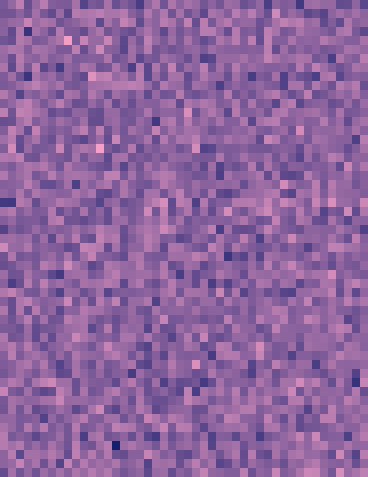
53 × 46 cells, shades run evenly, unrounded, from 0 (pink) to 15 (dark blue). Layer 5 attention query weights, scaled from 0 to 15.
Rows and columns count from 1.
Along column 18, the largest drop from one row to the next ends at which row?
8
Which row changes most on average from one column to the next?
24
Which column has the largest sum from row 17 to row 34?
16
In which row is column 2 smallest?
17
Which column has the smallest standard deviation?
41
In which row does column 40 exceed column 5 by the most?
9
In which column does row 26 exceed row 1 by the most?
3
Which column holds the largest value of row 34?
20
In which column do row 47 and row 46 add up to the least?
42
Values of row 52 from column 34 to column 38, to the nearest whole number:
8 7 9 6 7
